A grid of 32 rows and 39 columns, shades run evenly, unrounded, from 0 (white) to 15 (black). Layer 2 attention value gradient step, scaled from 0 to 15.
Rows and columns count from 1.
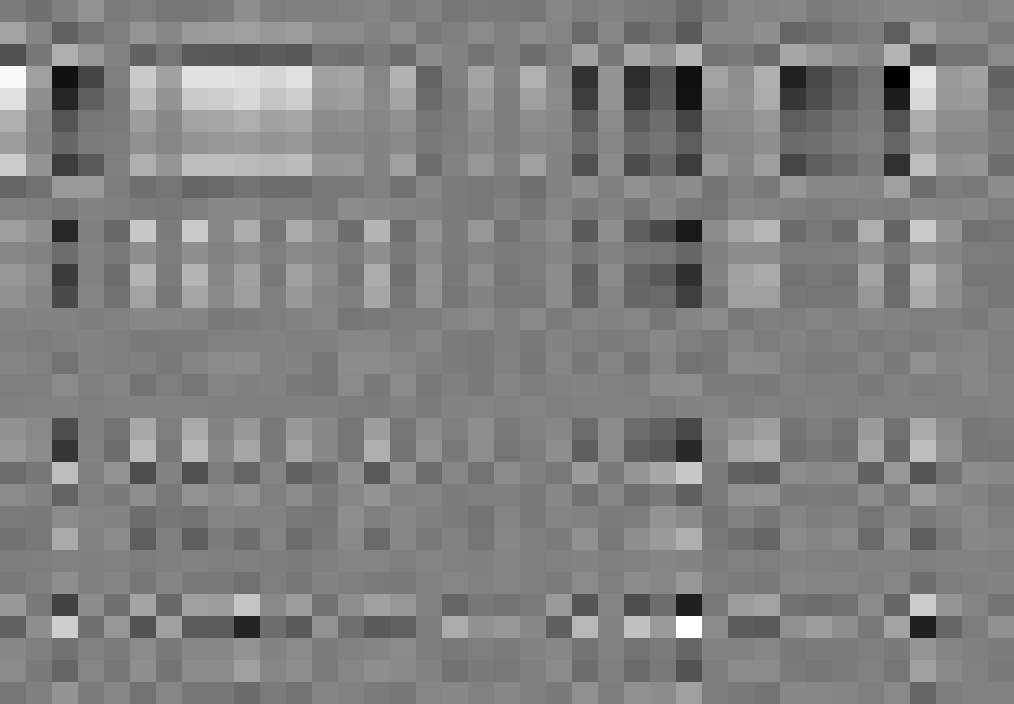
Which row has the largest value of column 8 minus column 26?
22
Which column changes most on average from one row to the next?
27
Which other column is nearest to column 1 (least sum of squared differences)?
12
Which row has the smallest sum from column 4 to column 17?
4
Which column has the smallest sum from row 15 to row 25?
36
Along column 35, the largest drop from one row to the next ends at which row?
9
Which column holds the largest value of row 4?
35
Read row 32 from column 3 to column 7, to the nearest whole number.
6 8 7 8 7
